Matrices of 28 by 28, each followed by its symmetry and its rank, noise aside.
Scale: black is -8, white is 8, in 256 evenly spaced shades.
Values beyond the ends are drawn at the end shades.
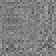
no symmetry, rank six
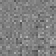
no symmetry, rank six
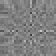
no symmetry, rank three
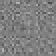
antisymmetric, rank four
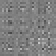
no symmetry, rank three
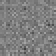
symmetric, rank six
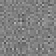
antisymmetric, rank four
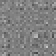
symmetric, rank four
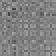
symmetric, rank three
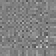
symmetric, rank four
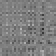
no symmetry, rank three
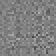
no symmetry, rank six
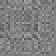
no symmetry, rank three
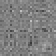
no symmetry, rank four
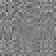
no symmetry, rank three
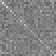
symmetric, rank six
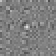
symmetric, rank four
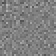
no symmetry, rank six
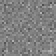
symmetric, rank four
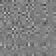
no symmetry, rank four
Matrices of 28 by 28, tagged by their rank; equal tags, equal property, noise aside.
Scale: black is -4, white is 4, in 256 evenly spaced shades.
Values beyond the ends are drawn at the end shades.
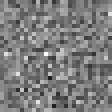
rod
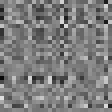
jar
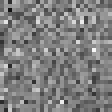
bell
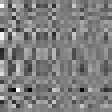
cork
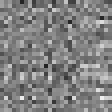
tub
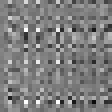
cork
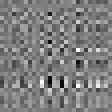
cork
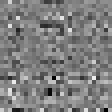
tub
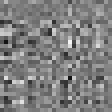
jar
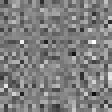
tub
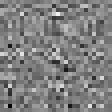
bell
